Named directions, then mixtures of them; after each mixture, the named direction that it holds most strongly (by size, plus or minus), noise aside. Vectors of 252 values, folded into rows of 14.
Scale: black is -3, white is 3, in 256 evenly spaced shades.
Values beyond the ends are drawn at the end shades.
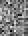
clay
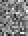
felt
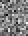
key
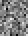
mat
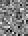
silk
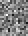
key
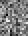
key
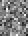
mat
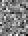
mat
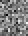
key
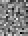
felt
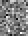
felt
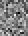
felt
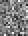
felt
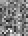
clay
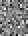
silk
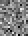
silk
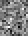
silk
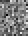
key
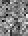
mat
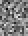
clay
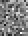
felt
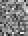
felt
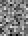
clay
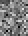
silk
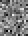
silk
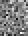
felt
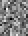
mat
